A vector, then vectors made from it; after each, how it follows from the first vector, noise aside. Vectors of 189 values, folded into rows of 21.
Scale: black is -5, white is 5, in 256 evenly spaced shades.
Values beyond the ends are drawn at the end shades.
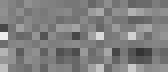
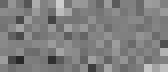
wrapped around, negated, partly zeroed.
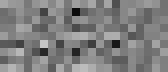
wrapped around, negated.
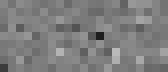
negated, partly zeroed.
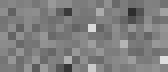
wrapped around, partly zeroed.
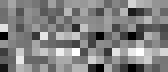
negated, scaled up.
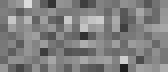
wrapped around, negated.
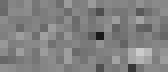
negated, partly zeroed.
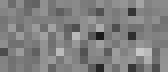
negated, partly zeroed.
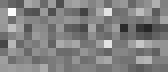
wrapped around.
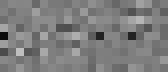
negated, partly zeroed.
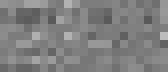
reversed, shrunk.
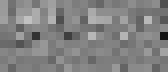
reversed, negated, partly zeroed.
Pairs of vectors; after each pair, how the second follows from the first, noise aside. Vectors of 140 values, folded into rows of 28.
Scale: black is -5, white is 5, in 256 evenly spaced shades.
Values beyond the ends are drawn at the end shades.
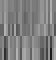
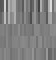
reversed, negated, partly zeroed.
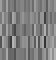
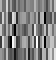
scaled up.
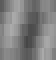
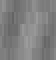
negated, shrunk.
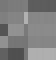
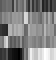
scaled up.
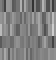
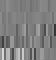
reversed, negated, partly zeroed.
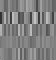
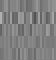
negated, shrunk.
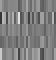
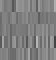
reversed, shrunk.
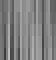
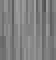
reversed, shrunk.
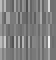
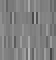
reversed, negated, partly zeroed.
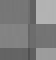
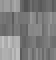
reversed.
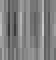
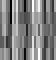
wrapped around, negated, scaled up.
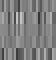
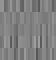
reversed, shrunk.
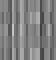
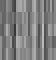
reversed.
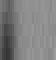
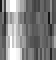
wrapped around, negated, scaled up.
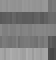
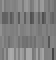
partly zeroed.
